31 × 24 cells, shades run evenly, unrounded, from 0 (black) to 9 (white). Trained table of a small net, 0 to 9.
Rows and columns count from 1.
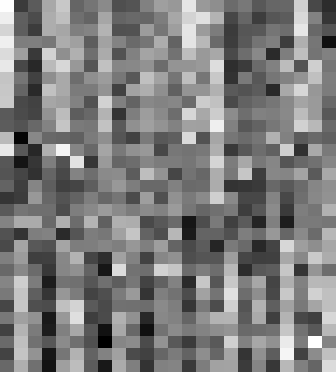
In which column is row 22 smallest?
8
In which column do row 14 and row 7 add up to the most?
16
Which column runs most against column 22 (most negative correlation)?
9
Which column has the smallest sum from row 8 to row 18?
2
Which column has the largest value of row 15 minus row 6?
18
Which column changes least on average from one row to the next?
7
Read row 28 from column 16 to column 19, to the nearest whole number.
5 5 4 4
